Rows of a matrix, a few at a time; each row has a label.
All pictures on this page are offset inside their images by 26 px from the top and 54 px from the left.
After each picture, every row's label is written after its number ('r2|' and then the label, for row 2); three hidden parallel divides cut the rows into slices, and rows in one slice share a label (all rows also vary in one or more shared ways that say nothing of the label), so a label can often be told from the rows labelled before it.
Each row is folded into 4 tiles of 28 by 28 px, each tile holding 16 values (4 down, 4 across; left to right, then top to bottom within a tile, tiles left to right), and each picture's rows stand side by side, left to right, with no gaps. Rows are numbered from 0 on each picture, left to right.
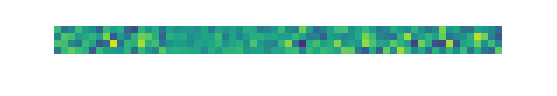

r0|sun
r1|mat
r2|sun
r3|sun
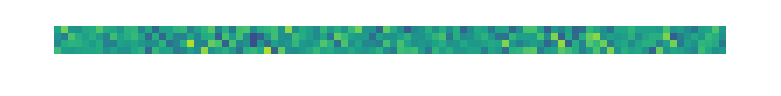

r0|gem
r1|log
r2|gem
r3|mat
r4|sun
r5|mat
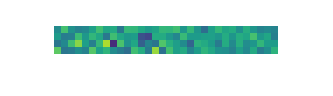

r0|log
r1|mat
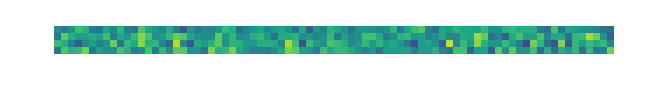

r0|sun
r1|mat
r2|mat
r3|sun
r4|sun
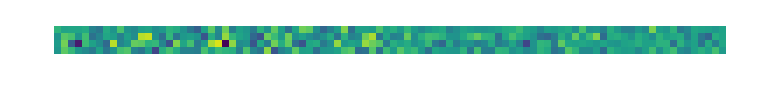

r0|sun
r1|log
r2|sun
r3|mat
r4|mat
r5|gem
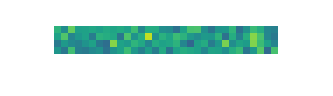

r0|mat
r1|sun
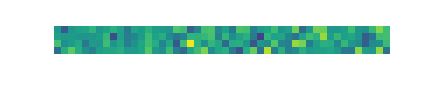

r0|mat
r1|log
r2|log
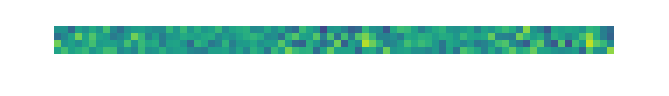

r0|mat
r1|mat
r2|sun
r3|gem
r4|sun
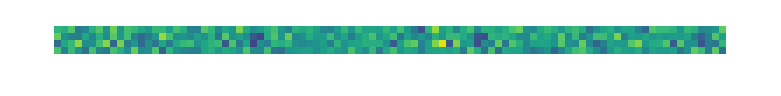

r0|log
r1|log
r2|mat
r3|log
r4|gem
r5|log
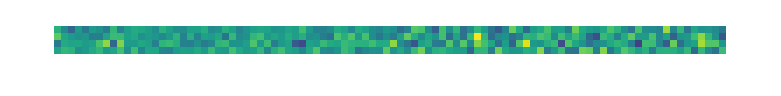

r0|gem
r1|mat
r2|mat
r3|sun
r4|log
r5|sun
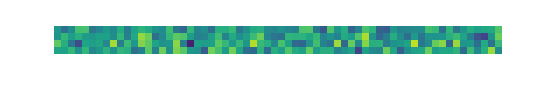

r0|sun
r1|sun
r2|sun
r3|log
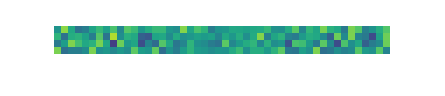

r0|log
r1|mat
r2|log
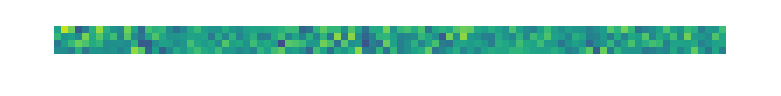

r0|log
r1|mat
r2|log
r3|gem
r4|gem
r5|gem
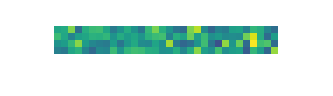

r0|gem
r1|sun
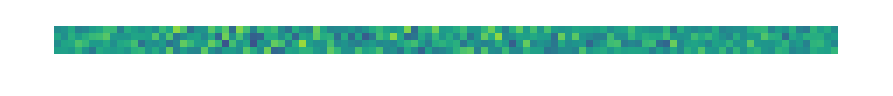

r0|gem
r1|log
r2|gem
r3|gem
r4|gem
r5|mat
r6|mat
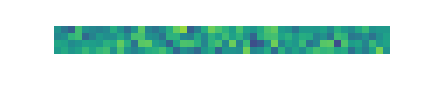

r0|mat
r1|log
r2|gem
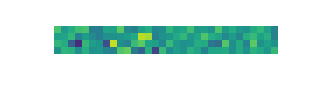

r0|sun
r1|mat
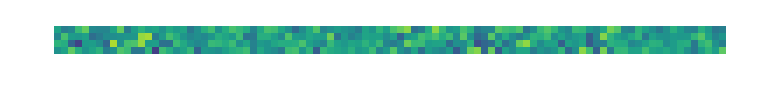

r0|sun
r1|gem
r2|mat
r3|log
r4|log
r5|mat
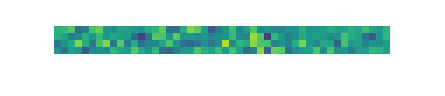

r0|log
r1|sun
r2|gem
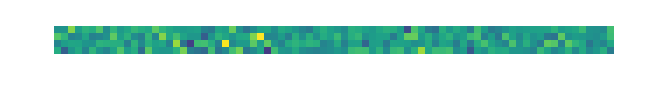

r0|gem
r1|sun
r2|gem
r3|mat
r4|gem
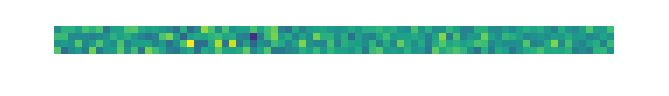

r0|gem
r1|log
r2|gem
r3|mat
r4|gem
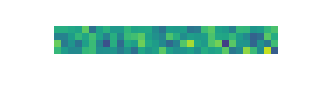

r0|mat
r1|log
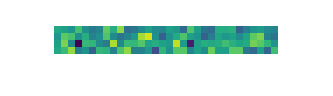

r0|sun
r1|sun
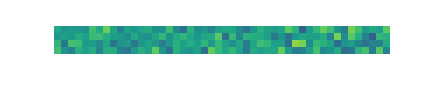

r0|gem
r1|mat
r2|log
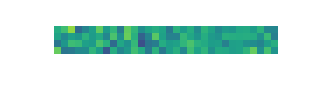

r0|log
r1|gem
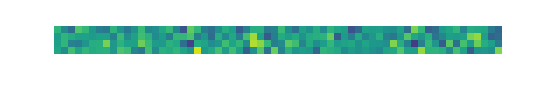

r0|mat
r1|sun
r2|mat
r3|sun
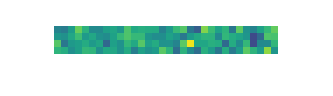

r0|mat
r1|log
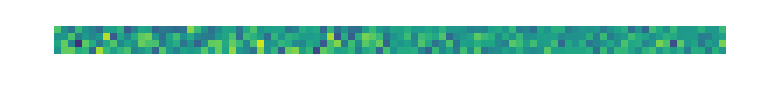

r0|sun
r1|mat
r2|sun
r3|mat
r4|gem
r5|gem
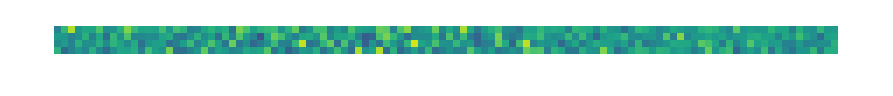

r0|gem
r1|log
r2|log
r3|log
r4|gem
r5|mat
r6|gem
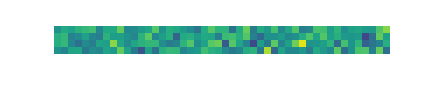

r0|mat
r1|log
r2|log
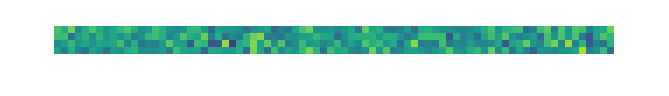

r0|gem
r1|sun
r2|mat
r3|gem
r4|log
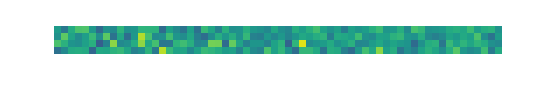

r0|sun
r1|gem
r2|gem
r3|mat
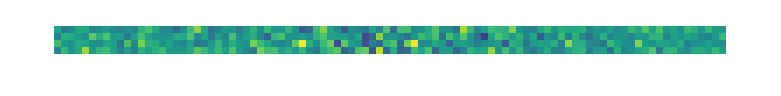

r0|mat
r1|mat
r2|log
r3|log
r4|gem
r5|gem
